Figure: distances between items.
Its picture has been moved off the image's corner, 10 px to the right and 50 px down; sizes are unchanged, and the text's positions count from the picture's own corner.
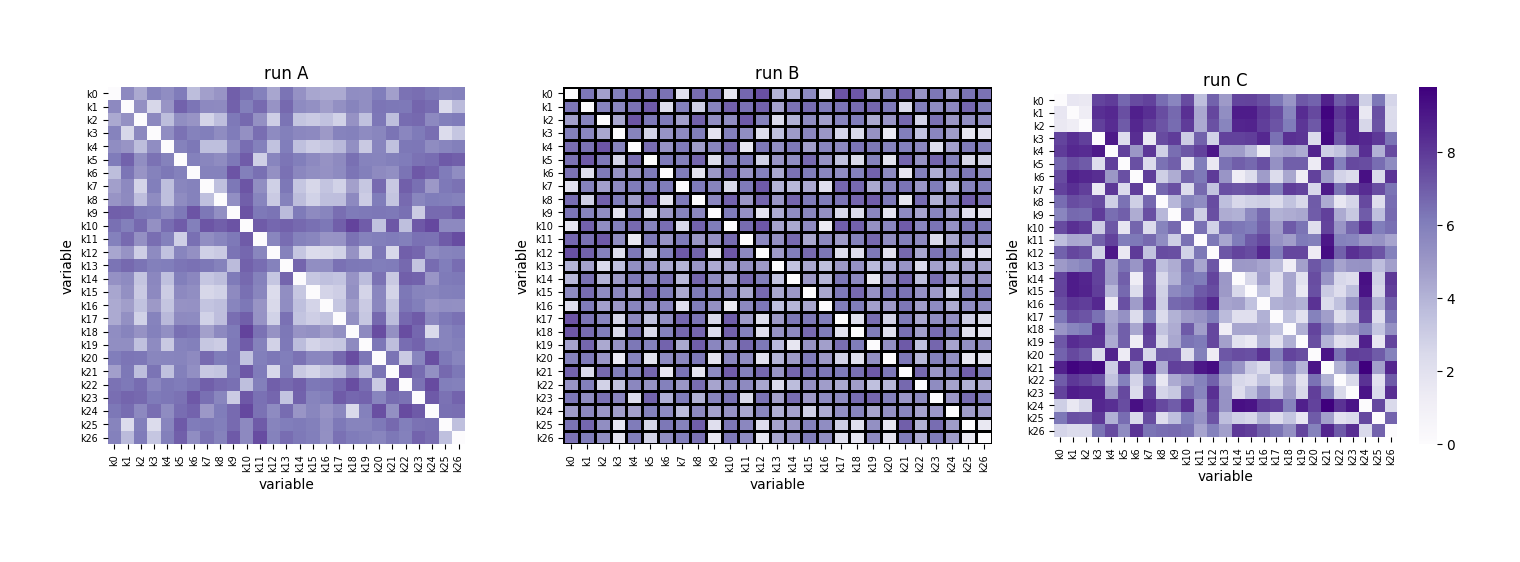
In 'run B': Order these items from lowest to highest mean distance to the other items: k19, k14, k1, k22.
k22, k14, k19, k1
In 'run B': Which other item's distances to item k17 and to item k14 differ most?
k19
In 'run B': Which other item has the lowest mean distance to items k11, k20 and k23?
k4
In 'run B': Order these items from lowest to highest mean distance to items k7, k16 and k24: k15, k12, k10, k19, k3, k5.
k10, k15, k19, k3, k5, k12
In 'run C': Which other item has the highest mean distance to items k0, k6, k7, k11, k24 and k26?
k21
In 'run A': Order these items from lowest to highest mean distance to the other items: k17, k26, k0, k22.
k17, k0, k26, k22
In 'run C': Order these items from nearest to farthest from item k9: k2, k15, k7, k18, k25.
k25, k18, k15, k2, k7
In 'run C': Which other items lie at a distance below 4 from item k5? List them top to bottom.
k3, k7, k10, k12, k20
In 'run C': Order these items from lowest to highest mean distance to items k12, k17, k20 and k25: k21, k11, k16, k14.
k14, k11, k16, k21
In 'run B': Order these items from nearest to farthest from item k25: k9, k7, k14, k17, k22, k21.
k9, k17, k22, k14, k7, k21
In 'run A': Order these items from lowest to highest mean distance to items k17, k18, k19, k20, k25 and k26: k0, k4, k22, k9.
k4, k0, k22, k9
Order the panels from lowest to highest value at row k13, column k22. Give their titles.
run B, run C, run A
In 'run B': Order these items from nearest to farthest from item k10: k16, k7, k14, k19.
k16, k7, k14, k19
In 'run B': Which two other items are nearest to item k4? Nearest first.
k11, k23
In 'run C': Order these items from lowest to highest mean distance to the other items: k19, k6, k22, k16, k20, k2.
k22, k19, k6, k16, k20, k2
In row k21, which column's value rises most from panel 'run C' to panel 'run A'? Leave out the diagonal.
k22
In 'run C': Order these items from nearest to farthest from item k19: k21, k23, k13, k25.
k25, k23, k21, k13
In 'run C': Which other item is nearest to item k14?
k6
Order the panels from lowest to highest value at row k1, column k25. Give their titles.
run A, run B, run C
